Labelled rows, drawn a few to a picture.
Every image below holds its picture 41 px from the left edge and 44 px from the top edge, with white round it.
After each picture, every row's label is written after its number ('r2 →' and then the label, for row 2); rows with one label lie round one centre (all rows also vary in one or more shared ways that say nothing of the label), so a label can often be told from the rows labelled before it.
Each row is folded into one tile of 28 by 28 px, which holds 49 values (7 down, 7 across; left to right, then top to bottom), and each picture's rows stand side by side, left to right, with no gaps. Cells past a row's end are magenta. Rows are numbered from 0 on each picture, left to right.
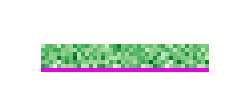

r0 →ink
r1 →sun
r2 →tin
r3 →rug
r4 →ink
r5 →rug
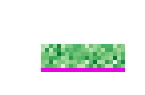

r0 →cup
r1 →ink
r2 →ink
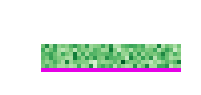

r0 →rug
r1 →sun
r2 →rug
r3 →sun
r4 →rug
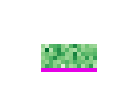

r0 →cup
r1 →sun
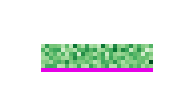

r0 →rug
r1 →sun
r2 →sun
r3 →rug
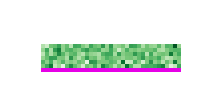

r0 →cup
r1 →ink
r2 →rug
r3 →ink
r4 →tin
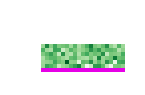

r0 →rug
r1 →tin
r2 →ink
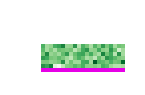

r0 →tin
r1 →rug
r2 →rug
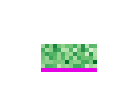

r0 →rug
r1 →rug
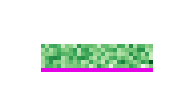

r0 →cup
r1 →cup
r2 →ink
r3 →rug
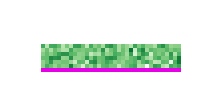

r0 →cup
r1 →ink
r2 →cup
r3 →cup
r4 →ink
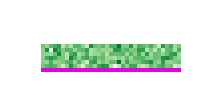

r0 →cup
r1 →ink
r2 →tin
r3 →rug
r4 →cup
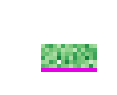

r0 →ink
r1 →sun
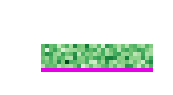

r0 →rug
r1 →sun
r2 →cup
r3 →ink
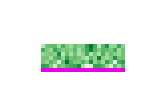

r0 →ink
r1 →tin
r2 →ink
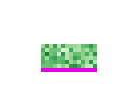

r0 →rug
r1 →tin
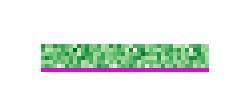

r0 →tin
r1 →cup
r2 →tin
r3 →cup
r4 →sun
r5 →cup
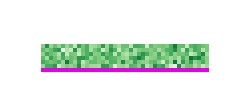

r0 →rug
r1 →cup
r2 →rug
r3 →cup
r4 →tin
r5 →cup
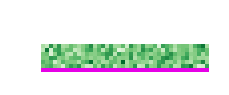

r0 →cup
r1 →tin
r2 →rug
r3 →sun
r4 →cup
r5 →tin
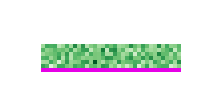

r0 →ink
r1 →rug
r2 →cup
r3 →sun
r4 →rug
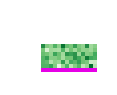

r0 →tin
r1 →sun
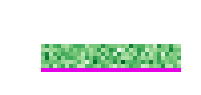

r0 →sun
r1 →ink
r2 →rug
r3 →rug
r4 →sun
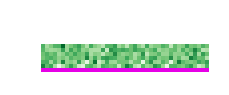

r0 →tin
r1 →ink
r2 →cup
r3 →ink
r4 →ink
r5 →rug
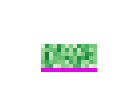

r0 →sun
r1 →cup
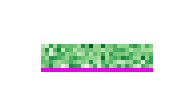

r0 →cup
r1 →tin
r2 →sun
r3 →ink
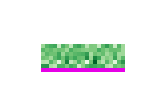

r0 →ink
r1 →ink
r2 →ink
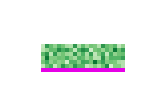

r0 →sun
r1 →rug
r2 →sun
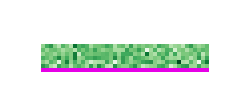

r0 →ink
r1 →sun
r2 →ink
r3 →rug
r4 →rug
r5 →ink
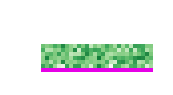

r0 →tin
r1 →cup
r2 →ink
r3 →cup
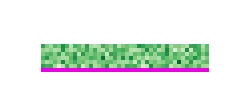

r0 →tin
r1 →sun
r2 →sun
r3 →tin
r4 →rug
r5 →cup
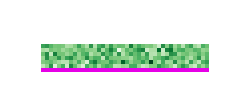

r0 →sun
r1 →ink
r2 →rug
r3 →rug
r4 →cup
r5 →ink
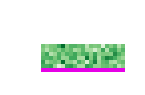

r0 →tin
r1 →ink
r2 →cup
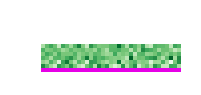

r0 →ink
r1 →ink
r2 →tin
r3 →sun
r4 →ink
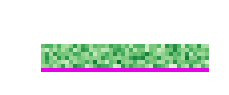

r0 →sun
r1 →rug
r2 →tin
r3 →cup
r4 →tin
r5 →sun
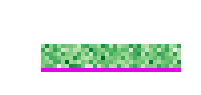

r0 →rug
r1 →tin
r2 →sun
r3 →rug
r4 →rug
